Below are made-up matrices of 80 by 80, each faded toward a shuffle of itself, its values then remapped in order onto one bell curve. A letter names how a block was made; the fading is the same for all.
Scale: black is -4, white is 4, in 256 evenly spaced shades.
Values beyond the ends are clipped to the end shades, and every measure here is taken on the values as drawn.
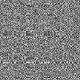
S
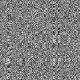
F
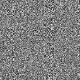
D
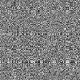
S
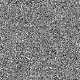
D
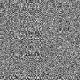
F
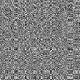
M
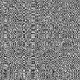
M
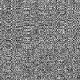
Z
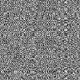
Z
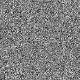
D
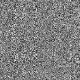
D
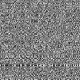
S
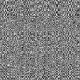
M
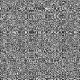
S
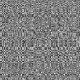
M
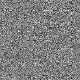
D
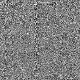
D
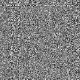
D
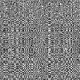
M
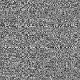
S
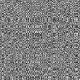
M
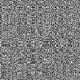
Z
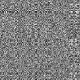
F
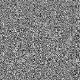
D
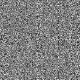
D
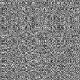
Z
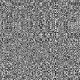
F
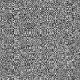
F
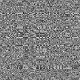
S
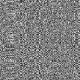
F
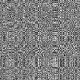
M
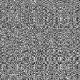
Z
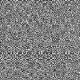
S
